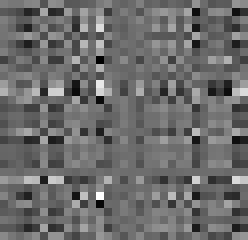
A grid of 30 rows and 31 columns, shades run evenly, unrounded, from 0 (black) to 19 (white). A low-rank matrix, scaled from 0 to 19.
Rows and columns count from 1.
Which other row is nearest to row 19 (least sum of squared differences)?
15
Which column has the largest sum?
13
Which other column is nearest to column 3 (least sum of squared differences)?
26
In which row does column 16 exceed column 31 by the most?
18
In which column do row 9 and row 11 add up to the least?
10
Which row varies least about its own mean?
22
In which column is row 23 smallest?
6
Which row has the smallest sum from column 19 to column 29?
12
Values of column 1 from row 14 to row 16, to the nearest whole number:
6 7 6
